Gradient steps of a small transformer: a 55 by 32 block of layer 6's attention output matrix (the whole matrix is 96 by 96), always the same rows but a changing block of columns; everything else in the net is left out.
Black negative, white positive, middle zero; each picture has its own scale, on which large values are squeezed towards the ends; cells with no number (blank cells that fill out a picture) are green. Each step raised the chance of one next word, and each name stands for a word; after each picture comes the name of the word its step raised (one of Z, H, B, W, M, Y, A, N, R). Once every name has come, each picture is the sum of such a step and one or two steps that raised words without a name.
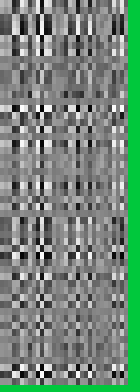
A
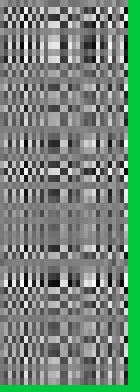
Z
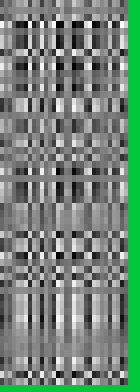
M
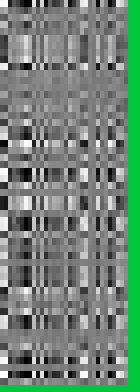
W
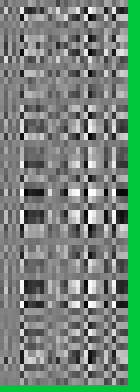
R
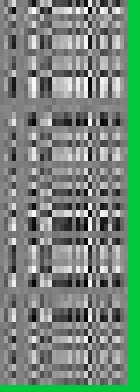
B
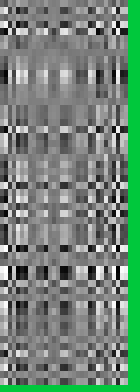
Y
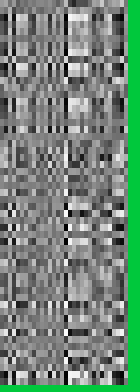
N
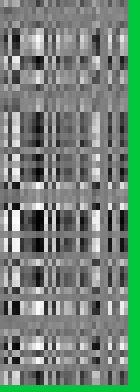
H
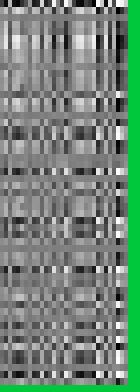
W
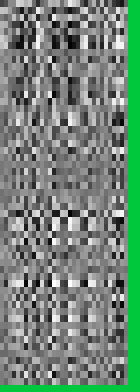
B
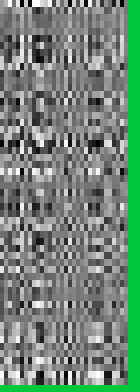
W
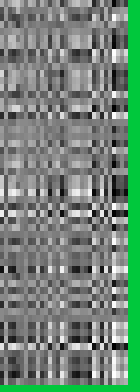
Z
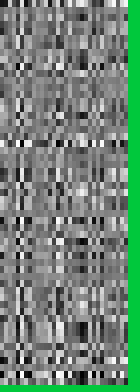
W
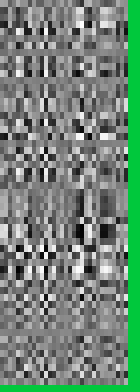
Y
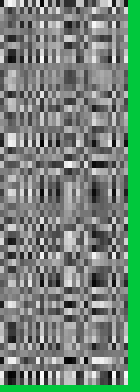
Z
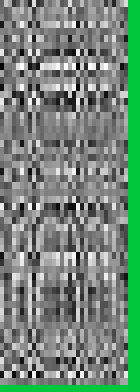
M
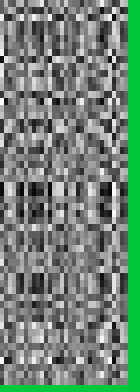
R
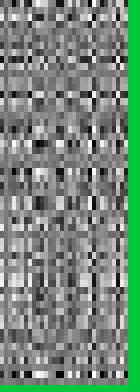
W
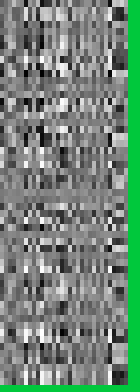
N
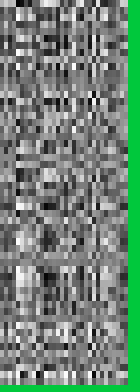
N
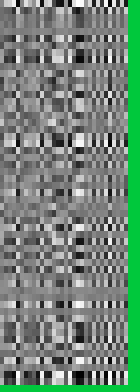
B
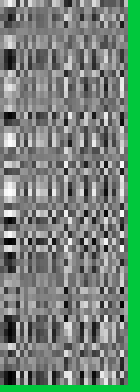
Z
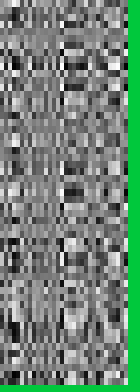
M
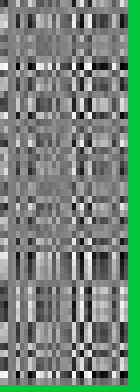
M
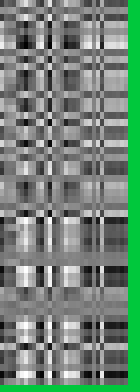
W
